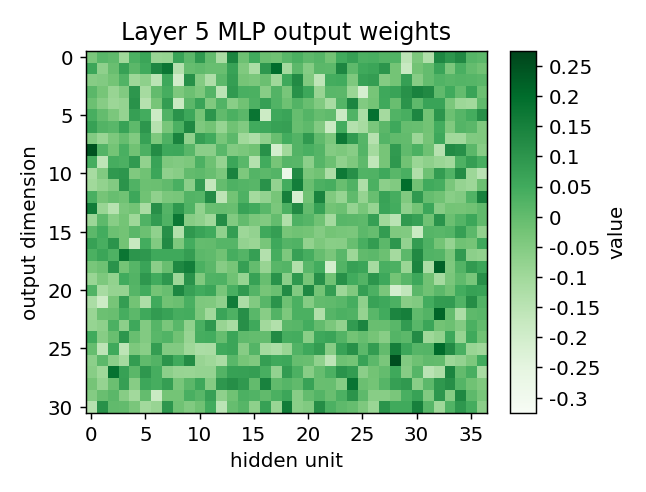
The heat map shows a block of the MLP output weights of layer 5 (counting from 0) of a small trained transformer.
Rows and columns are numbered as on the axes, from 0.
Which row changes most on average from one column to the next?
5
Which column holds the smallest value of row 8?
17
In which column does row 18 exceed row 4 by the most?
8
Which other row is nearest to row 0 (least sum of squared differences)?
29
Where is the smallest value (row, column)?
10, 18
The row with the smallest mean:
9
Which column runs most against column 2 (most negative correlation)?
31
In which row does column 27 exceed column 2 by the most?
13
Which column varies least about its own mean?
20
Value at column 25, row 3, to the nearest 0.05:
-0.2
